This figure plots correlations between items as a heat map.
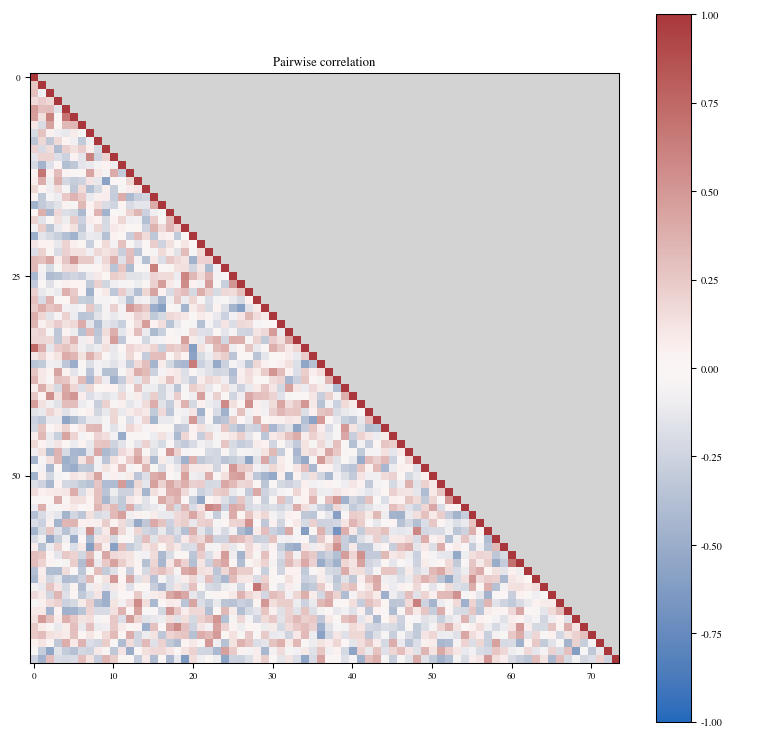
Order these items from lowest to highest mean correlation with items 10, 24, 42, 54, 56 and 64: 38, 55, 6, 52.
38, 6, 52, 55
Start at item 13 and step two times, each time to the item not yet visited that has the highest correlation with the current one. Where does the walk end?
48
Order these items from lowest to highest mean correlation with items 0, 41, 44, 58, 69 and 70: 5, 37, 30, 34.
37, 30, 5, 34
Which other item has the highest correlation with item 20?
36
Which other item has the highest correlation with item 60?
61
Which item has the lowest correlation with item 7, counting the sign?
59
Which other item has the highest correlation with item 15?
24
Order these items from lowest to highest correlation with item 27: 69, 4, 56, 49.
69, 49, 4, 56
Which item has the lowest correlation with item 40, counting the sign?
72
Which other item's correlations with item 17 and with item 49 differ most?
52
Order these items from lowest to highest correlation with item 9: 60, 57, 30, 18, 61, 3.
3, 18, 30, 57, 61, 60
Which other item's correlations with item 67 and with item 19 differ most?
26
